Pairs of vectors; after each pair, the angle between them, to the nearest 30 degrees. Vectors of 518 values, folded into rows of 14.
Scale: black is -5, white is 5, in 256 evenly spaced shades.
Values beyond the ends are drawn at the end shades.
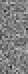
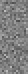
150 degrees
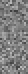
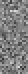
150 degrees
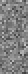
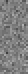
60 degrees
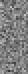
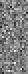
150 degrees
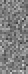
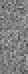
120 degrees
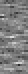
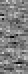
150 degrees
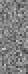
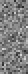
30 degrees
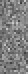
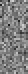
60 degrees
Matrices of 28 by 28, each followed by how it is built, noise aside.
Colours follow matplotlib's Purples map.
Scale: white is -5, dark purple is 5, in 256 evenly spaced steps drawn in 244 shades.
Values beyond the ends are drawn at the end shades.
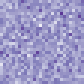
noise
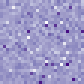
sparse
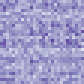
blocks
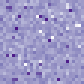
sparse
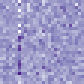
uneven columns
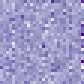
uneven columns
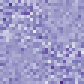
block diagonal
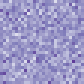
noise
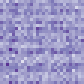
blocks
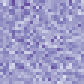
blocks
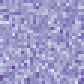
noise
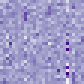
uneven columns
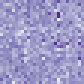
uneven columns
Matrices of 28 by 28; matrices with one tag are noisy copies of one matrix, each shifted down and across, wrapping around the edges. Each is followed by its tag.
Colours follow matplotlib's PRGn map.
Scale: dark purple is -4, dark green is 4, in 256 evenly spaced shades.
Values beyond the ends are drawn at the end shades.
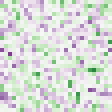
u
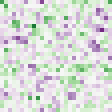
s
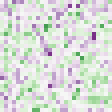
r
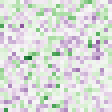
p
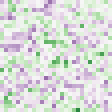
r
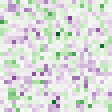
r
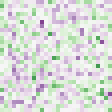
p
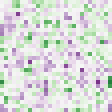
r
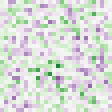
p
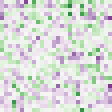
p
